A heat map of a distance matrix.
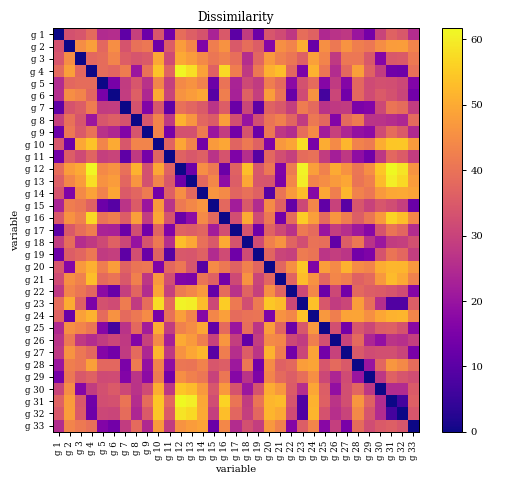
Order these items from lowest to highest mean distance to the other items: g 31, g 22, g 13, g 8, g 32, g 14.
g 22, g 8, g 32, g 31, g 14, g 13
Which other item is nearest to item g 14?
g 20
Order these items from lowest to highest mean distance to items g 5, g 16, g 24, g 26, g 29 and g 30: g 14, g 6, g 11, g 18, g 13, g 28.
g 11, g 18, g 6, g 28, g 14, g 13
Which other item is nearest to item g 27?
g 15
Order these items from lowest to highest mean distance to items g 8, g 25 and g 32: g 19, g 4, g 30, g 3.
g 4, g 30, g 19, g 3
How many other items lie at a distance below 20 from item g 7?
7
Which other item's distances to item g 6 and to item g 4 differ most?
g 25
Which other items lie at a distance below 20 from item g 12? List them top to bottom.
g 13, g 16, g 21
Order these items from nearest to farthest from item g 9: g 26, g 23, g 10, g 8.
g 26, g 8, g 23, g 10
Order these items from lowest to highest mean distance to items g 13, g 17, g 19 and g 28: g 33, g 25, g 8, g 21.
g 21, g 25, g 33, g 8
